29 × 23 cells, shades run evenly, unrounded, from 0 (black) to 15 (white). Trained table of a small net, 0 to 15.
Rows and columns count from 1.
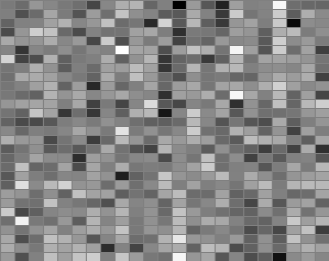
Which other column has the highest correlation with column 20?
18
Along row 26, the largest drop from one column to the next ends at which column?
23
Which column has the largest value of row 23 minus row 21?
1
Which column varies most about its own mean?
13
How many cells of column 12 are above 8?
10
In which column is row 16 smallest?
7
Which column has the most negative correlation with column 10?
12
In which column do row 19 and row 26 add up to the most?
9
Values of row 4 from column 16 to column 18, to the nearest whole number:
6 9 9
